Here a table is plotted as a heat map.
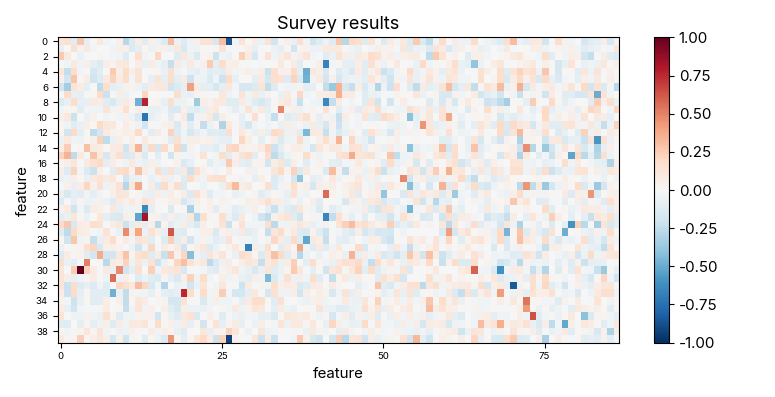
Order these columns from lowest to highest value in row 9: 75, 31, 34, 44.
44, 31, 75, 34
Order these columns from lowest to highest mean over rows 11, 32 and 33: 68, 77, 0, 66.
77, 66, 0, 68
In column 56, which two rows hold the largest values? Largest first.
11, 3
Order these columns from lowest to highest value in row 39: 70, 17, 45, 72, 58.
72, 58, 45, 70, 17
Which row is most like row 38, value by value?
16
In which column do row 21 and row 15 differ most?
79
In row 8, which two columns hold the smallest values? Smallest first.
41, 12
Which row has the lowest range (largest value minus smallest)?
1
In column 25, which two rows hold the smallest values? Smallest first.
11, 5
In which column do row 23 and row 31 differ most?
13
